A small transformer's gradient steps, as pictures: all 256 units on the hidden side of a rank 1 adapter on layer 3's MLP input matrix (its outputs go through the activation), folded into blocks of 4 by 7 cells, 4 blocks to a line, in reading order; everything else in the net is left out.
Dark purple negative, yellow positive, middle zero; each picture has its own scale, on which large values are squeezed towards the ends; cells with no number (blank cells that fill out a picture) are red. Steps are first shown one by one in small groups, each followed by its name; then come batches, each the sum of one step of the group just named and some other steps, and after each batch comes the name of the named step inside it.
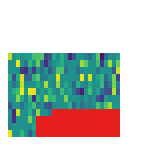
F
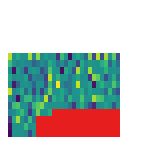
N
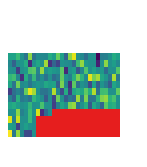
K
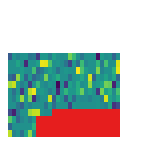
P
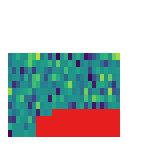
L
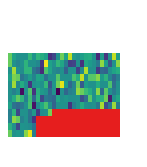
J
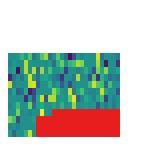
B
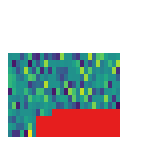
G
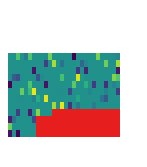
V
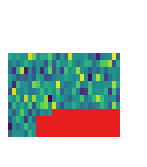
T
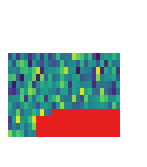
K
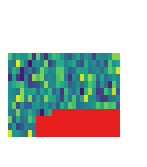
F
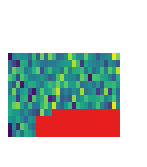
T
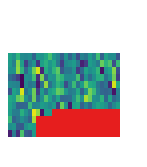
V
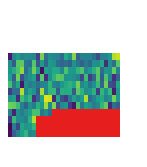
P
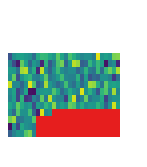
B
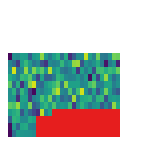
B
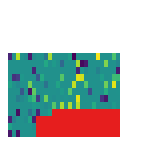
V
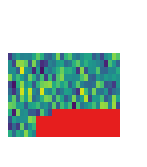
F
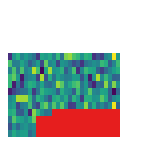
J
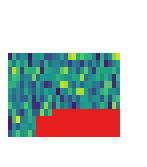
J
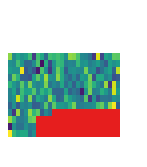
F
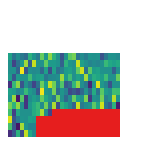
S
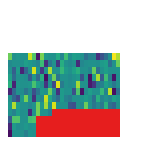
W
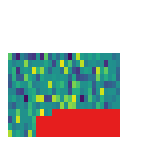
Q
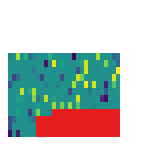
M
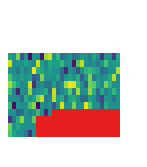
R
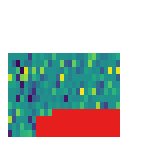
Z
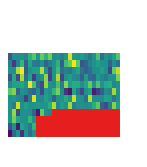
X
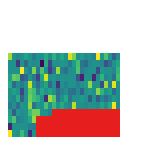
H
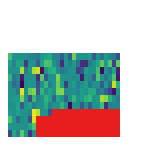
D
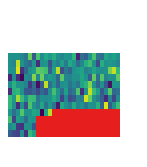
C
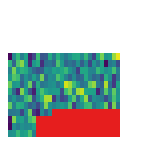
R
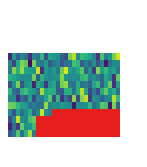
S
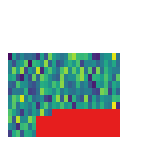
S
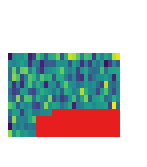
H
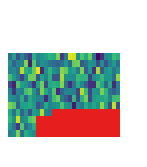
S
